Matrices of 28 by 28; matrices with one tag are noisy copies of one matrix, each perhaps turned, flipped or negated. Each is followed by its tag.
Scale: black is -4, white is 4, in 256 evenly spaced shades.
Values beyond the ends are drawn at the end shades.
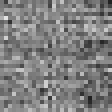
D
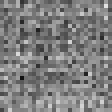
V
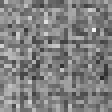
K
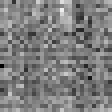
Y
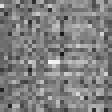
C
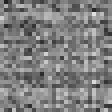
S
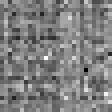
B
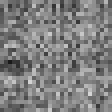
Y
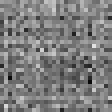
V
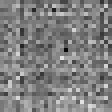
V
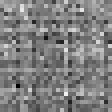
K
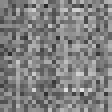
V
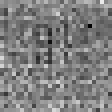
C
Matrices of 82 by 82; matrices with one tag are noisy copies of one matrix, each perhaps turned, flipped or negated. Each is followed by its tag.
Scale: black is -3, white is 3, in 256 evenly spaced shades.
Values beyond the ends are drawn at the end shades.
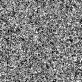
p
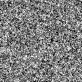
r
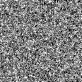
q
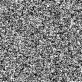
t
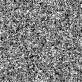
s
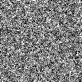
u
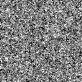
p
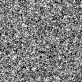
r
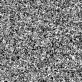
s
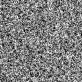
r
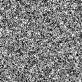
u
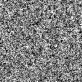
q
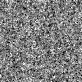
s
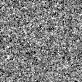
s
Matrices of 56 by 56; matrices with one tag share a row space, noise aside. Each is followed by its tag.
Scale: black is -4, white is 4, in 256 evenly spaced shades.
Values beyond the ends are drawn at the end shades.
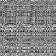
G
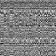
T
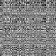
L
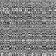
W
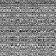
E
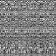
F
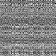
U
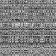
U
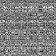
F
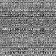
U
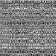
U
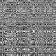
G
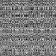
U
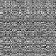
L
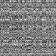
W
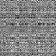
E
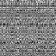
E
